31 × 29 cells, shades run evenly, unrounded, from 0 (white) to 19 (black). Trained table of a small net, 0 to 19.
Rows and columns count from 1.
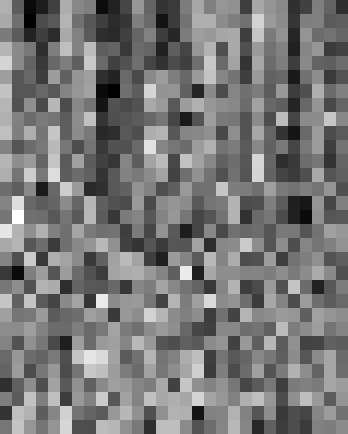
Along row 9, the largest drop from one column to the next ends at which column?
24
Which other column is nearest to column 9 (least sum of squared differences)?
10
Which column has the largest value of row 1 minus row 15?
2
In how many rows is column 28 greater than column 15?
16
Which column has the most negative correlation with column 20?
13
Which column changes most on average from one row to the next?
17
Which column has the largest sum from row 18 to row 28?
6
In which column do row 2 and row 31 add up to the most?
25
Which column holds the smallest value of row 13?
5
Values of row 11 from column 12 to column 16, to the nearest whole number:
11 2 9 10 11
